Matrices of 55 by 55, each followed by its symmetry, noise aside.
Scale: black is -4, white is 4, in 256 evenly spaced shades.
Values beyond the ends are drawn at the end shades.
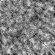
symmetric.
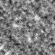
symmetric across the other diagonal.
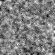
antisymmetric.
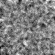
antisymmetric.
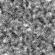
same after a half turn.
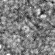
symmetric across the other diagonal.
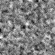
antisymmetric.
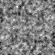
same after a half turn.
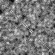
symmetric.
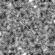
same after a half turn.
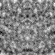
mirrored left to right.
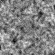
same after a half turn.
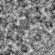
symmetric.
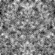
mirrored left to right.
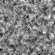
no symmetry.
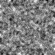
same after a half turn.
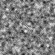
same after a half turn.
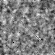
no symmetry.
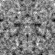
mirrored left to right.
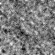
symmetric across the other diagonal.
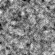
symmetric.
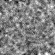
no symmetry.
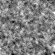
antisymmetric.
